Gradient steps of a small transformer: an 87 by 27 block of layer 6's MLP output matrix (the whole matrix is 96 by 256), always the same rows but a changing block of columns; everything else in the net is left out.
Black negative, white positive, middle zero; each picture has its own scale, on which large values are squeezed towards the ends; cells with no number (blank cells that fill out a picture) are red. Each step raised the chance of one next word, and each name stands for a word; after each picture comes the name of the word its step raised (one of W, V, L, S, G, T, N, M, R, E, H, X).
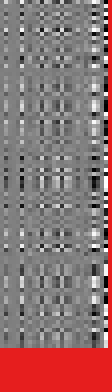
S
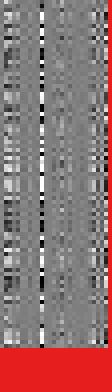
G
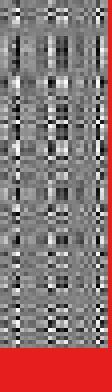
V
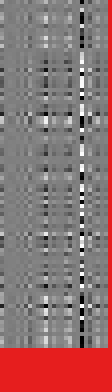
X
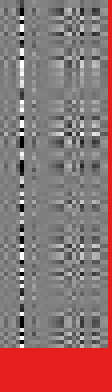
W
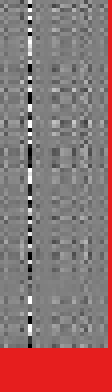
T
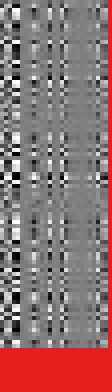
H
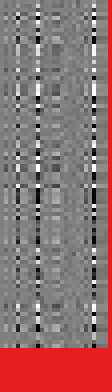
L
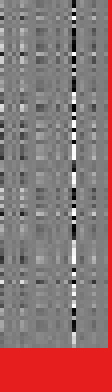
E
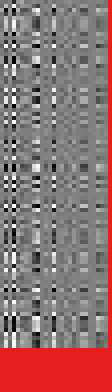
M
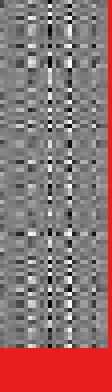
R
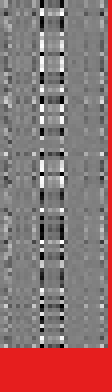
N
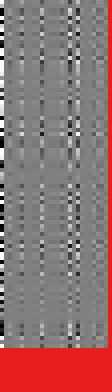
W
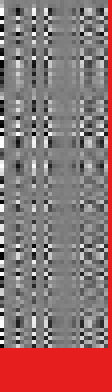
W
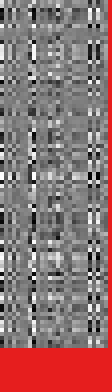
H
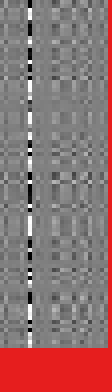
H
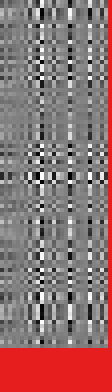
H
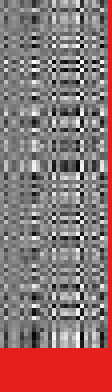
X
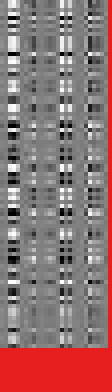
E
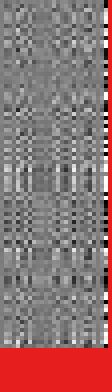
G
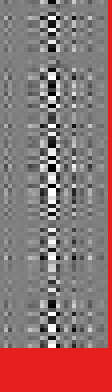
L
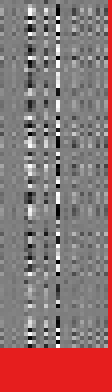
W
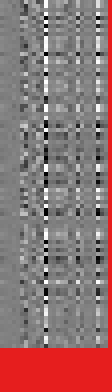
E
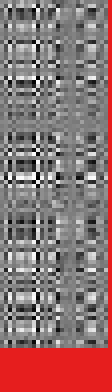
H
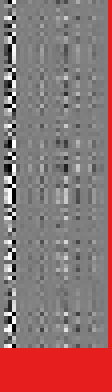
L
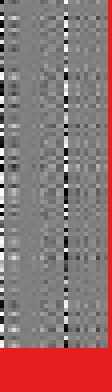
L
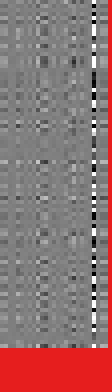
R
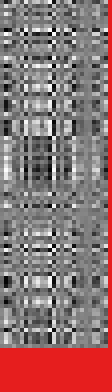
S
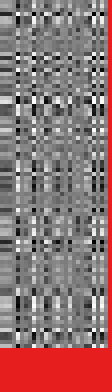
N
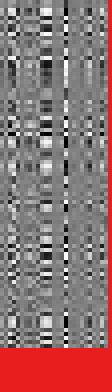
W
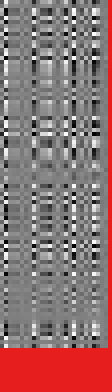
W
